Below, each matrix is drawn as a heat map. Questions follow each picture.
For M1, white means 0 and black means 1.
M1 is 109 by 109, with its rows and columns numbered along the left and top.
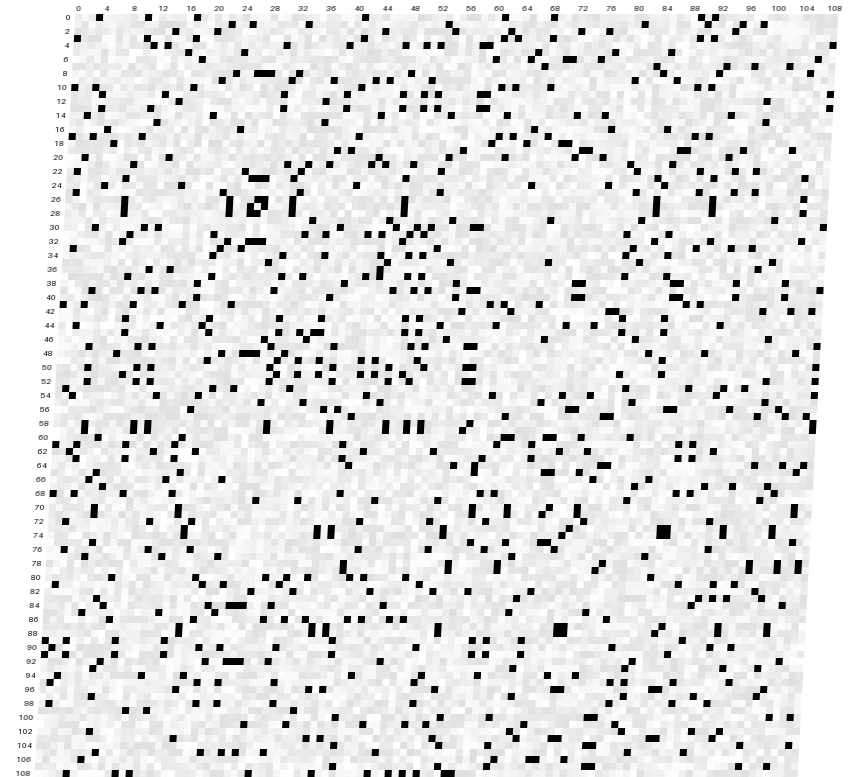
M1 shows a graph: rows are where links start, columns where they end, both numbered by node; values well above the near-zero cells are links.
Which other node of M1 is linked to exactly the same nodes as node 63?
node 0
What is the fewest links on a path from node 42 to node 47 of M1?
6
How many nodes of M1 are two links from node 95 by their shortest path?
5
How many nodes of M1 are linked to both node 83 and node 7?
4
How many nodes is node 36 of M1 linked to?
4
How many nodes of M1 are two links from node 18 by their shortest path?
4
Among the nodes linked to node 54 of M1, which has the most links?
node 108
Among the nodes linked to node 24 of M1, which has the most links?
node 41
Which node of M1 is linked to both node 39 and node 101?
node 52
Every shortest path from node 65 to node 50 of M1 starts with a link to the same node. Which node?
node 60
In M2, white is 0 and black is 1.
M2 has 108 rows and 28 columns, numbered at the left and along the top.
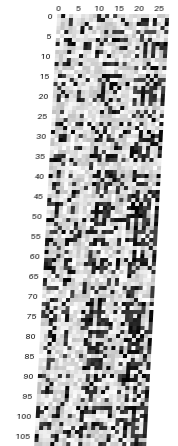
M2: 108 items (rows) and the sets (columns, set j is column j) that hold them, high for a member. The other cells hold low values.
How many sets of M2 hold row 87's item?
11
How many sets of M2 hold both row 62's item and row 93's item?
6
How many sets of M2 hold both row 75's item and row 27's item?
6
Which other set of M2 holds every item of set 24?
27
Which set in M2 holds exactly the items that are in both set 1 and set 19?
9
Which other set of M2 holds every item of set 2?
12
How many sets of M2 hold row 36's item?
12
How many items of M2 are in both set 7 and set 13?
7
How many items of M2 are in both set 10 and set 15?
7
